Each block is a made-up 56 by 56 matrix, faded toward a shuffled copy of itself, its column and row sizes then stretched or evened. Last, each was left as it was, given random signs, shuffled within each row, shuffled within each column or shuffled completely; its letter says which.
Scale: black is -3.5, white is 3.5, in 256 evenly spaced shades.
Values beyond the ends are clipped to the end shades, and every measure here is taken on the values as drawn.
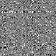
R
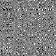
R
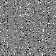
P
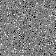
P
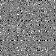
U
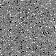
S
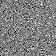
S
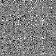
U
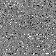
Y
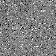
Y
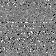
Y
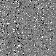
P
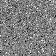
S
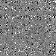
U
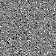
P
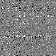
R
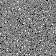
S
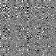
R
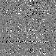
U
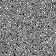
S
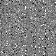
P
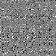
R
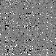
U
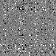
U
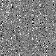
P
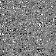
U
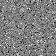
S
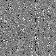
P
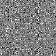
R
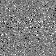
Y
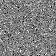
S
